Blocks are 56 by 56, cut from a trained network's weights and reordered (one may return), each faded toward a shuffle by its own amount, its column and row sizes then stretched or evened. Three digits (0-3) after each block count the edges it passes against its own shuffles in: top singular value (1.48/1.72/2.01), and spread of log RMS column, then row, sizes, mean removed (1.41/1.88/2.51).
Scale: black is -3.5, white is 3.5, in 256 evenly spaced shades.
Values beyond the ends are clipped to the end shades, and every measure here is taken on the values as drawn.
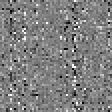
0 3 2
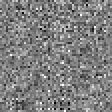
2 2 2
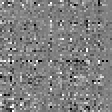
0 3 3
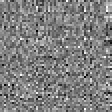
3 2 1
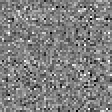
0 1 2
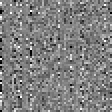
0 3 0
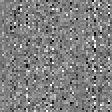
0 3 0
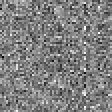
2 1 0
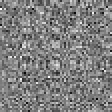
3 1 1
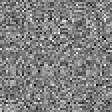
3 0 2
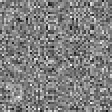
3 2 1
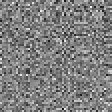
3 2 1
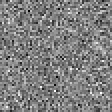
2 0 0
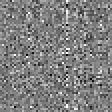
2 2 1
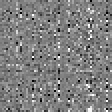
1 3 2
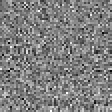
2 0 0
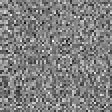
3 1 0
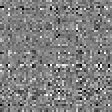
3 2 3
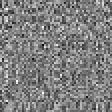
3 1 0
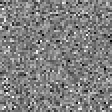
1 0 1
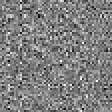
2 1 1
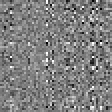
3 3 1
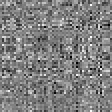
3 2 3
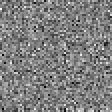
2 0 1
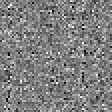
0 2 0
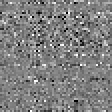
0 1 3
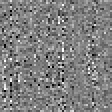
0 3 0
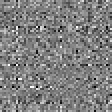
3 2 3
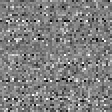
1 1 3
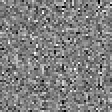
1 2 0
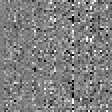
1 3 1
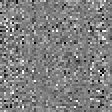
0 3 2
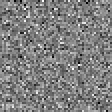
1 1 0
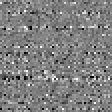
1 1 3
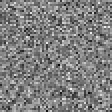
2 0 0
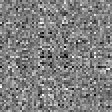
2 2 2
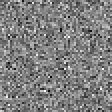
1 0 1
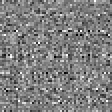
1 0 3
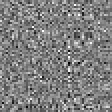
3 2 1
